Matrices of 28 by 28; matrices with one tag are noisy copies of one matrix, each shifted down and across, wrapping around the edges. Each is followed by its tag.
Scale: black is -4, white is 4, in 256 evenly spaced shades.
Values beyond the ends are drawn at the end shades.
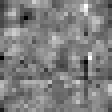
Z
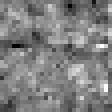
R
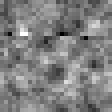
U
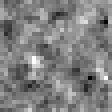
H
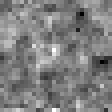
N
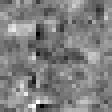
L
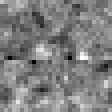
U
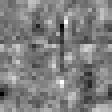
Z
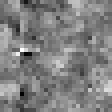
L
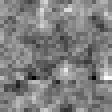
U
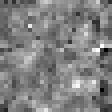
L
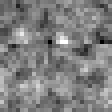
U
